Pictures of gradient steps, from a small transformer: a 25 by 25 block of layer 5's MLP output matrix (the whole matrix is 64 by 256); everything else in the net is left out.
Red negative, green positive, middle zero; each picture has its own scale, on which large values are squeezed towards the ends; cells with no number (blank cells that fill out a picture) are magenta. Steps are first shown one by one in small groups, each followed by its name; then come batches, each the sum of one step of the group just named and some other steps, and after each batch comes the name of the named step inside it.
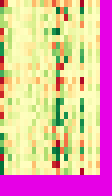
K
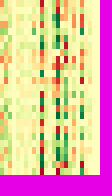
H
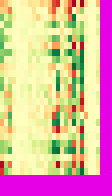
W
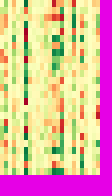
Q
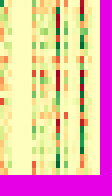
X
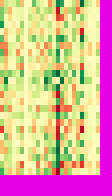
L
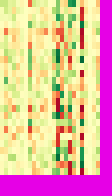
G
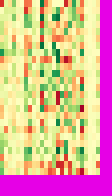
G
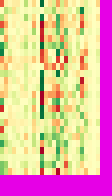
H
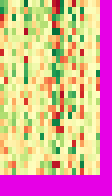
Q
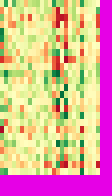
L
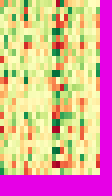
K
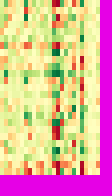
L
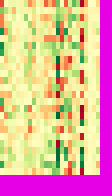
G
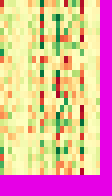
G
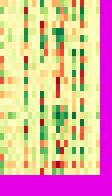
K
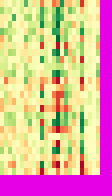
H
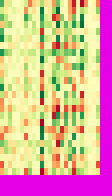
W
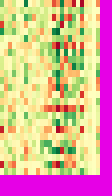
W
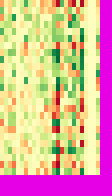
W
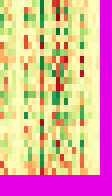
X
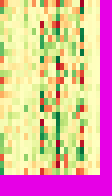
K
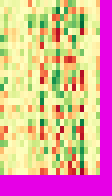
G
